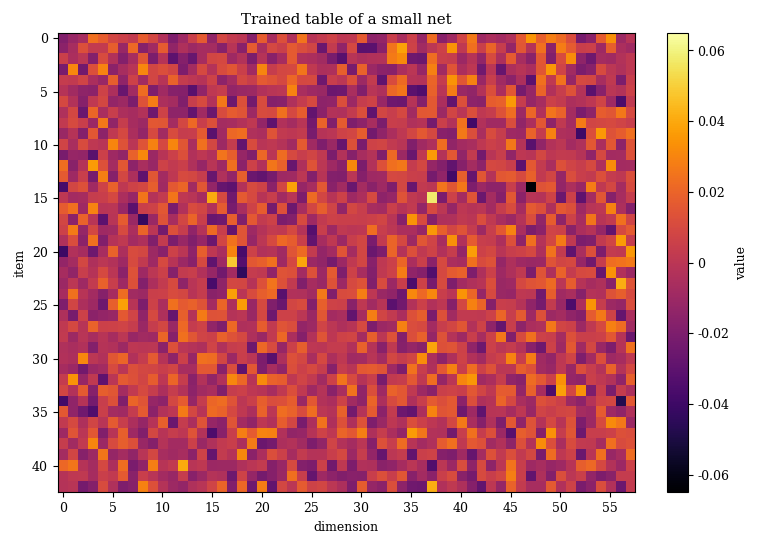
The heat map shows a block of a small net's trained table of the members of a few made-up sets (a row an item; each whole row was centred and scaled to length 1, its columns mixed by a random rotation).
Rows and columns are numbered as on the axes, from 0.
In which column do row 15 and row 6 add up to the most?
37
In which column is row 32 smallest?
4
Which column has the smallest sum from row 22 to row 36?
3
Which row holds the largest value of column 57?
20
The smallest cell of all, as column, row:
47, 14
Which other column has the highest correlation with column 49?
30
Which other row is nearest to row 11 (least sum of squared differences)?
35
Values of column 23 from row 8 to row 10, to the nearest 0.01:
-0.01 0 -0.01
